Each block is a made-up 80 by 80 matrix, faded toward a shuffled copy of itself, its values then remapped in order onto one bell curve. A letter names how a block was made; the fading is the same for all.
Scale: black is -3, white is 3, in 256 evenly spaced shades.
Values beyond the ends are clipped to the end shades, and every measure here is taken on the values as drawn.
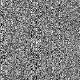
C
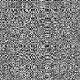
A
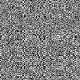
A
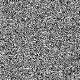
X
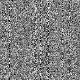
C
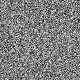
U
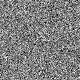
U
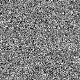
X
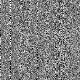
C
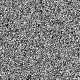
U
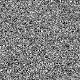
X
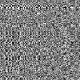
A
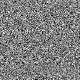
X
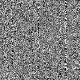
C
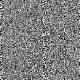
C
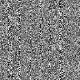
C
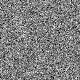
U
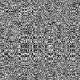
A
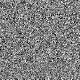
X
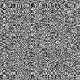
A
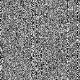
C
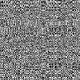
A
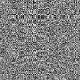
A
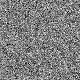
U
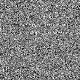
X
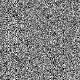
C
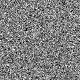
U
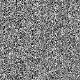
C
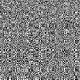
A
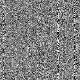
C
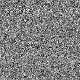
X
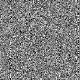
C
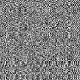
A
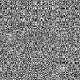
A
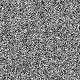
U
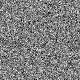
U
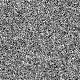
U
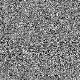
X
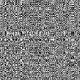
A
